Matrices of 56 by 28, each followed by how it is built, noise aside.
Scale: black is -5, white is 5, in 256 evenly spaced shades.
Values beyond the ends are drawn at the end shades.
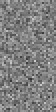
noise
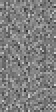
repeating rows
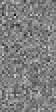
low rank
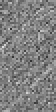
Hankel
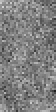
smooth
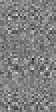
low rank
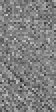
Toeplitz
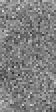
smooth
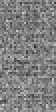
blocks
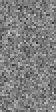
noise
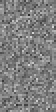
noise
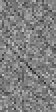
Toeplitz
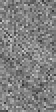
Toeplitz
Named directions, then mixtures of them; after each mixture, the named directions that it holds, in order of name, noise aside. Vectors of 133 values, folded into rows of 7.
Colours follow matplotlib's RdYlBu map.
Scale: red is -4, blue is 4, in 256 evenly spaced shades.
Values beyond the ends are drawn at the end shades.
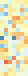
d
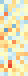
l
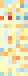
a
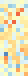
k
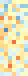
a, l.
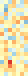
d, l.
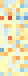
a.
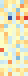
a.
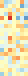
a.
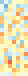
d, k, l.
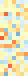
a, d, l.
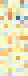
a.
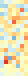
d, k, l.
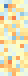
a, d, l.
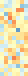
a, d, k.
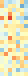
a.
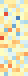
d, l.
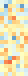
a, d, l.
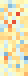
k.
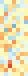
l.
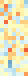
d, k, l.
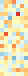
a, d, k.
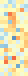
a, d, k.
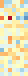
a.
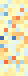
d.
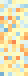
a, k, l.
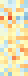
a, k.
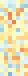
a, k.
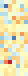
d, l.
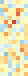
k.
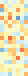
a, d, k.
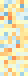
a, d.
